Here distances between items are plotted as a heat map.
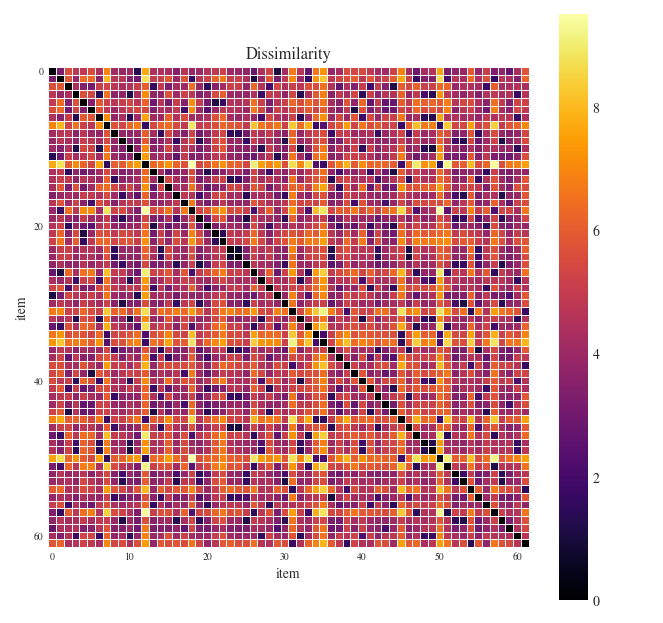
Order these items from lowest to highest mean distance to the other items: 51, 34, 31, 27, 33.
27, 33, 51, 34, 31
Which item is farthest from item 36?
31
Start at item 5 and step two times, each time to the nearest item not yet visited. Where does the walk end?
17
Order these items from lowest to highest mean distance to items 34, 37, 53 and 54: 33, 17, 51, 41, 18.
41, 17, 33, 51, 18
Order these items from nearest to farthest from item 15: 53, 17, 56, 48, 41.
41, 56, 17, 53, 48
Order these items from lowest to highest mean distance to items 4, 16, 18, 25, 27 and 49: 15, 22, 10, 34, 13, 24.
10, 13, 24, 15, 22, 34
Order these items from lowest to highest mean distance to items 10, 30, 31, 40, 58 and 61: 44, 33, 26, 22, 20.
20, 44, 33, 26, 22
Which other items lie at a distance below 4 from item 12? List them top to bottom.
7, 34, 35, 45, 50
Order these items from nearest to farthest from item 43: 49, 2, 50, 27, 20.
20, 2, 27, 49, 50
